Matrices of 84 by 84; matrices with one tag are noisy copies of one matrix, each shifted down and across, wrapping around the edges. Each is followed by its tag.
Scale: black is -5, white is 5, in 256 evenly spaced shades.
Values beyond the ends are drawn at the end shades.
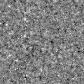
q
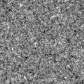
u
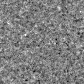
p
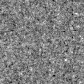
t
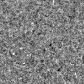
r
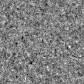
r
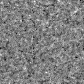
p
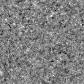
p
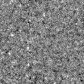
q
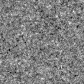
u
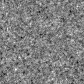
u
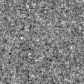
t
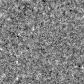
q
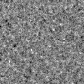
r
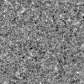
p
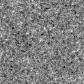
u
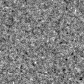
r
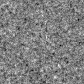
u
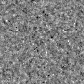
r
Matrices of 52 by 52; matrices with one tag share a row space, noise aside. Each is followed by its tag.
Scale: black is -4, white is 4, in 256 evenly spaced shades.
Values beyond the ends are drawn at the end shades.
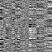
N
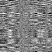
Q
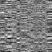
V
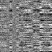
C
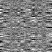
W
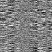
Q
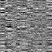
V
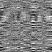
W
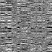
V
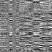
C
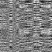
C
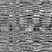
C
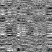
V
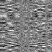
Q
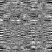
W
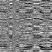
C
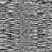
Q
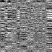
V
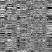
V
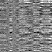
C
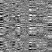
N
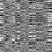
N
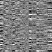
N
